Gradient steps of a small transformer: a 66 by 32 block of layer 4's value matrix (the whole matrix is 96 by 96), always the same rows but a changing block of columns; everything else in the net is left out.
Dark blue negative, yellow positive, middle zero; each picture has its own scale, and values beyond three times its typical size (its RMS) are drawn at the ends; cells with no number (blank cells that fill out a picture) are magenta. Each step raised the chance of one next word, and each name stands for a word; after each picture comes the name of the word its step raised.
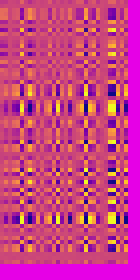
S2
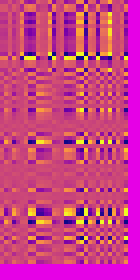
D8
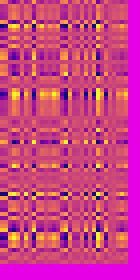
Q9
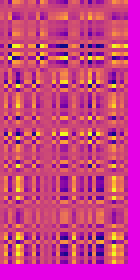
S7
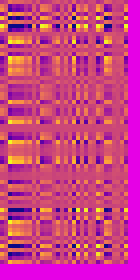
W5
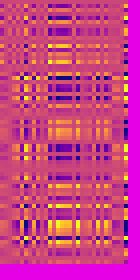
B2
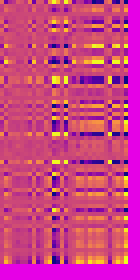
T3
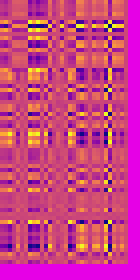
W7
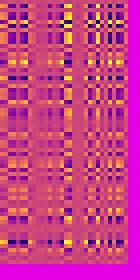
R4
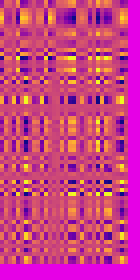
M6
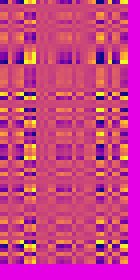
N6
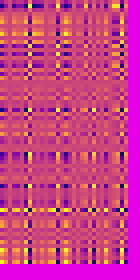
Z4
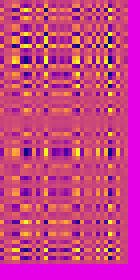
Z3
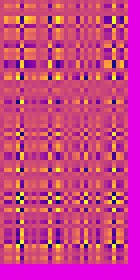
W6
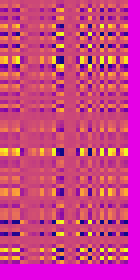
Z3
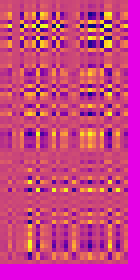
W7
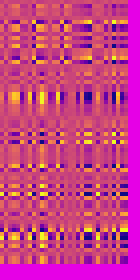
Q9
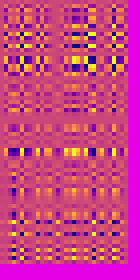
Z3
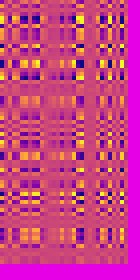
W6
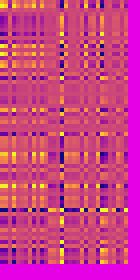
Z4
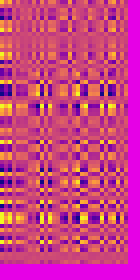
S2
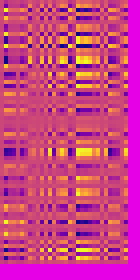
Z3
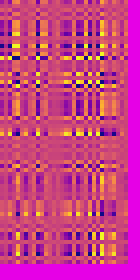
S7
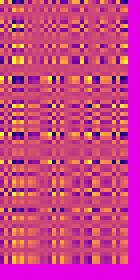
T3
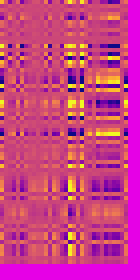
S7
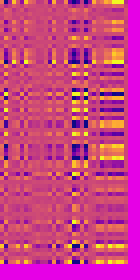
N6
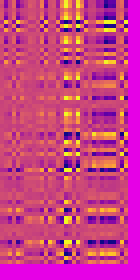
R4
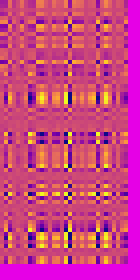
Q9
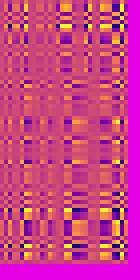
W5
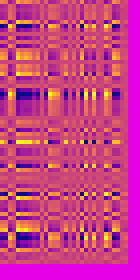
Q9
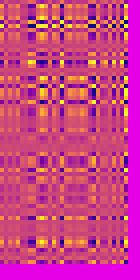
R4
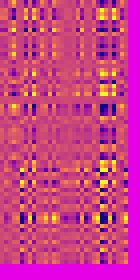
S2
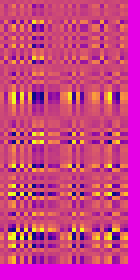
Q9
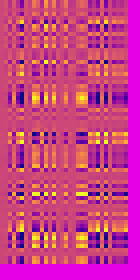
Q9
